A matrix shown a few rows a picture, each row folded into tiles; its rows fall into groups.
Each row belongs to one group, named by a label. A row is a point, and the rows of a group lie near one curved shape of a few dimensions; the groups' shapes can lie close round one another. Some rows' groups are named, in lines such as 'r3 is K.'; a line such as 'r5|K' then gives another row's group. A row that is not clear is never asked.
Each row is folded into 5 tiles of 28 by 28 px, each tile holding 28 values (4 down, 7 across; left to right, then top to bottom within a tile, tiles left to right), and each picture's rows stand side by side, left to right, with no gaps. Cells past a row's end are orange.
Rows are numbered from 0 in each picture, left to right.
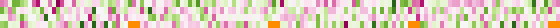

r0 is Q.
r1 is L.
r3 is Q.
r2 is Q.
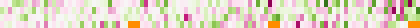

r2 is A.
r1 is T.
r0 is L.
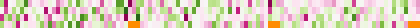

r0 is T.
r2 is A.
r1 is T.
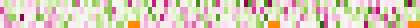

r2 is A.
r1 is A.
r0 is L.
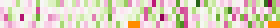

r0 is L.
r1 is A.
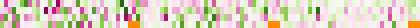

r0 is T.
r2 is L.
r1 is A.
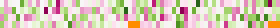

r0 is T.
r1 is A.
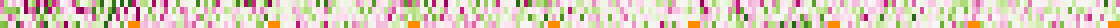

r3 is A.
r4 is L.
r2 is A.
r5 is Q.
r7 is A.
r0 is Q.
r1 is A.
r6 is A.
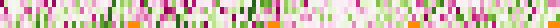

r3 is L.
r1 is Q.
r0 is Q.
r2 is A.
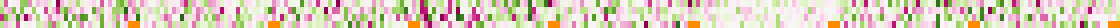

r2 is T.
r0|T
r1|A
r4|T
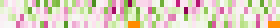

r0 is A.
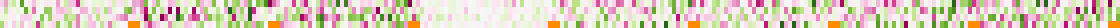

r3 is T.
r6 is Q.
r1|L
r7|A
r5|Q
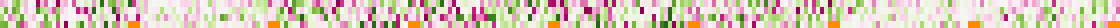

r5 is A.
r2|Q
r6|L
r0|Q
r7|A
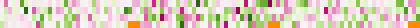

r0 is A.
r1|A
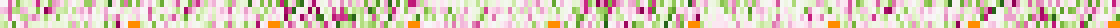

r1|T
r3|L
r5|A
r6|T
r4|Q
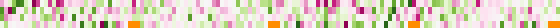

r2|Q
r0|L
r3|L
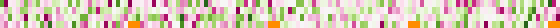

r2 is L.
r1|A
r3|Q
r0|T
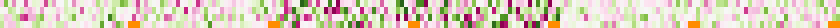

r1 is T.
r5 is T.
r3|T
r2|T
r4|T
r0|A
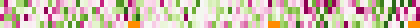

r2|Q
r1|T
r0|T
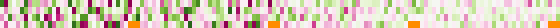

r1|T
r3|T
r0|T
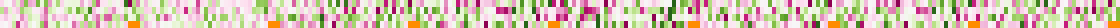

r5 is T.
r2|A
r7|A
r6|Q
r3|Q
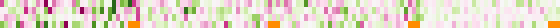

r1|T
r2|T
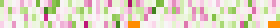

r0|T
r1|L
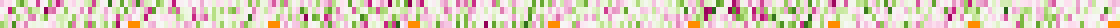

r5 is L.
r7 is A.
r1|L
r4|T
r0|T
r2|T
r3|Q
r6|A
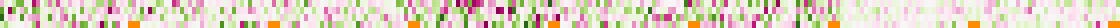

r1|L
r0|L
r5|A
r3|Q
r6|L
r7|T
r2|T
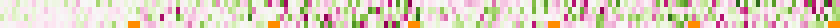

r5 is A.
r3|A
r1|L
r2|T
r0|L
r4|A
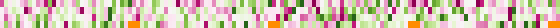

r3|Q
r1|Q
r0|Q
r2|L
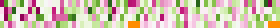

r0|L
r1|A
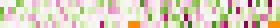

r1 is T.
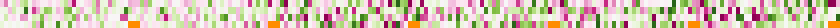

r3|Q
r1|T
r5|L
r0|A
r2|T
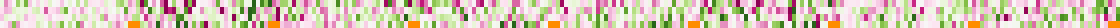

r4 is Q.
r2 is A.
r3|Q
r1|Q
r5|Q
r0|T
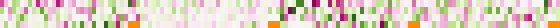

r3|A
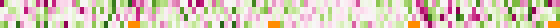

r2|A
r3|L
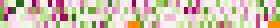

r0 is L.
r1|T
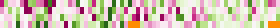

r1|L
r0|Q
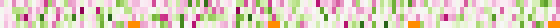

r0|A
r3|A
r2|Q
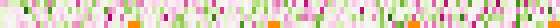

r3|A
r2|A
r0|A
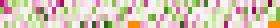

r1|A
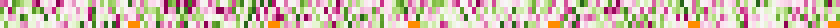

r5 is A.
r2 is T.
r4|T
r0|Q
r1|Q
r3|Q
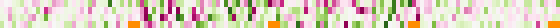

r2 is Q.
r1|L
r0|T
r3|T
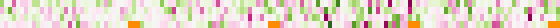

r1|A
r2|T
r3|A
